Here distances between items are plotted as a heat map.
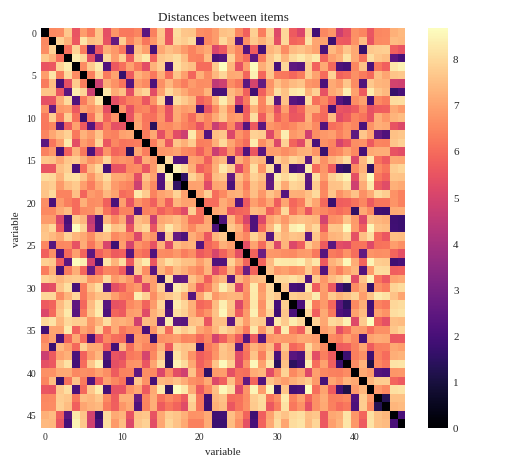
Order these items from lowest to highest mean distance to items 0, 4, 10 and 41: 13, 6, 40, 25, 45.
13, 6, 25, 40, 45
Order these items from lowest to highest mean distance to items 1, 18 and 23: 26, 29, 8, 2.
29, 26, 2, 8
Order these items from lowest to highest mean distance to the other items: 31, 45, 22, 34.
22, 45, 34, 31
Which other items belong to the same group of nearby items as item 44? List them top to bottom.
12, 21, 40, 43
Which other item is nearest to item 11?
14
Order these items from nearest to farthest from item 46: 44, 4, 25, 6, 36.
6, 36, 25, 44, 4
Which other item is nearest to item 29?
15
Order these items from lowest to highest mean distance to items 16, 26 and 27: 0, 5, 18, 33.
33, 0, 5, 18
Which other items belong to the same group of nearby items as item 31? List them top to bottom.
19
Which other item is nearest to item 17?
18
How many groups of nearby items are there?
9
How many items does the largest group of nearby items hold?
9
